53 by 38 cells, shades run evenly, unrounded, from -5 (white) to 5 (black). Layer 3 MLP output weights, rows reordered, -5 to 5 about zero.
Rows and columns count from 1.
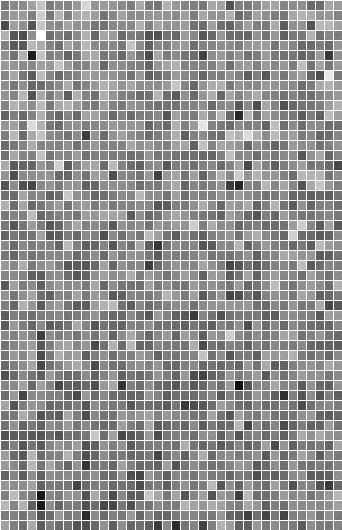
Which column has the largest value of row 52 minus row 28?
28
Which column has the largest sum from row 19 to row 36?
5
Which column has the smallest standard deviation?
6
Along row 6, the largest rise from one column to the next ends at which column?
4
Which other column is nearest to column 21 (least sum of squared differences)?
24
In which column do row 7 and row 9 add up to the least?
20
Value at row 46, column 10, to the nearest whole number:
2
